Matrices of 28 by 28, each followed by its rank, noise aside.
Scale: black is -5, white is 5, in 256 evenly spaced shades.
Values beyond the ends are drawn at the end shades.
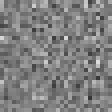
three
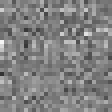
five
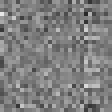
three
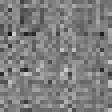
five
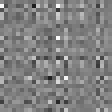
two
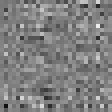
four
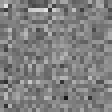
four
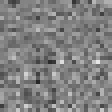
five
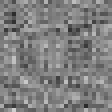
four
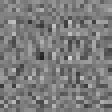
five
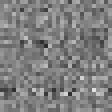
four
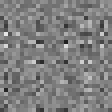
two
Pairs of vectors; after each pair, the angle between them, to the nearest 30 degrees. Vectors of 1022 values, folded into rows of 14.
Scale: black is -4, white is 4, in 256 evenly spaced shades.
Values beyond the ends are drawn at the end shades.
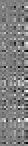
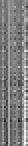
120 degrees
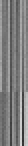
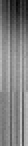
60 degrees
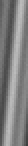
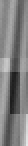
150 degrees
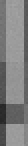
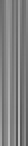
90 degrees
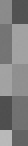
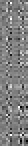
90 degrees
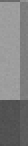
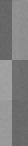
90 degrees
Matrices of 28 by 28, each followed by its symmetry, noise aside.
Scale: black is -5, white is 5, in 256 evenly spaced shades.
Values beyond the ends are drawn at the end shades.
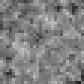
symmetric.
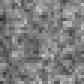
no symmetry.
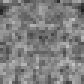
mirrored left to right.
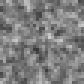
antisymmetric.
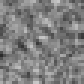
antisymmetric.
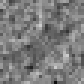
symmetric.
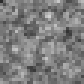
symmetric.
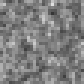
no symmetry.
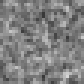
no symmetry.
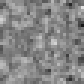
mirrored top to bottom.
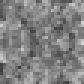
mirrored top to bottom.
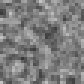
symmetric across the other diagonal.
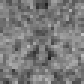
mirrored left to right.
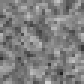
antisymmetric.
